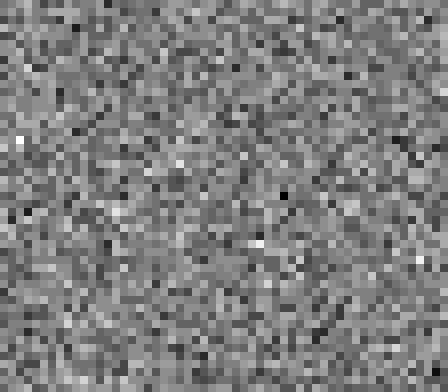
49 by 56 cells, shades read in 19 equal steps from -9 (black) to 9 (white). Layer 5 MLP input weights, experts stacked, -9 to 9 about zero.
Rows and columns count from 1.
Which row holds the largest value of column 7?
34
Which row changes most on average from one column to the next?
18
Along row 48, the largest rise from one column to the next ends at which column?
14
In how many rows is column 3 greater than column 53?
21
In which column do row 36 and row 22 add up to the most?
19
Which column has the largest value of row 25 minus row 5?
35
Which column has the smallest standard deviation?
48
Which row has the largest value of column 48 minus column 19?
44
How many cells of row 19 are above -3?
48
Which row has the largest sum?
29
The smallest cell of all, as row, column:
25, 36
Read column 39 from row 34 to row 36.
-3 -1 -1
